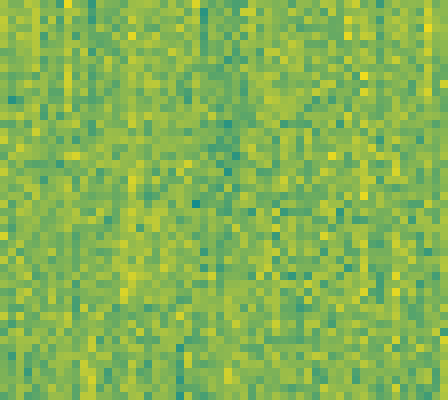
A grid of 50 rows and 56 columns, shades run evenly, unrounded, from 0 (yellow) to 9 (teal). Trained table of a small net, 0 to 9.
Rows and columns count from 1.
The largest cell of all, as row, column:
26, 25
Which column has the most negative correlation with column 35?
1
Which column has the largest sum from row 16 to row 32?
29
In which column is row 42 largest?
56
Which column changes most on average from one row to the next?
46
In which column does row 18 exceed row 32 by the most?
35
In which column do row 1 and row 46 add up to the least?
9
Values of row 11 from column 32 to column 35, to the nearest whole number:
4 3 3 5
